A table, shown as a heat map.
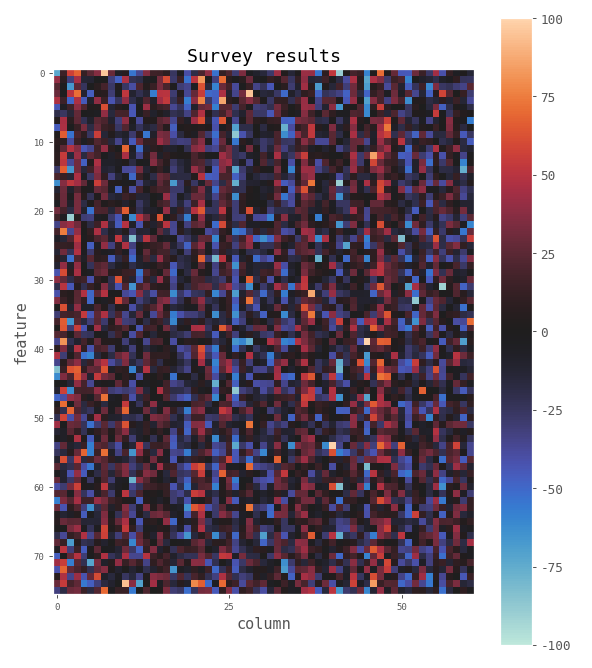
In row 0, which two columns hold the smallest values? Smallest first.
41, 0
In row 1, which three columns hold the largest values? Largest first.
21, 24, 16
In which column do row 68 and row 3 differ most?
2
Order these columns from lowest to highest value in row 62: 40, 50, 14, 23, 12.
12, 23, 50, 14, 40
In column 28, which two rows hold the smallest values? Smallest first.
39, 31
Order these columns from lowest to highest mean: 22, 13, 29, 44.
29, 22, 44, 13
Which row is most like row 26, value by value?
34
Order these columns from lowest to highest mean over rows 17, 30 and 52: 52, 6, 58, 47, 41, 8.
41, 8, 52, 58, 6, 47
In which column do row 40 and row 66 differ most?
10
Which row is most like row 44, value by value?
16
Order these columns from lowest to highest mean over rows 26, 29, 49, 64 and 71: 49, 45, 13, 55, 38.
45, 38, 13, 49, 55
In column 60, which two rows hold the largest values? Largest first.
36, 24
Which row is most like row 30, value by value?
33
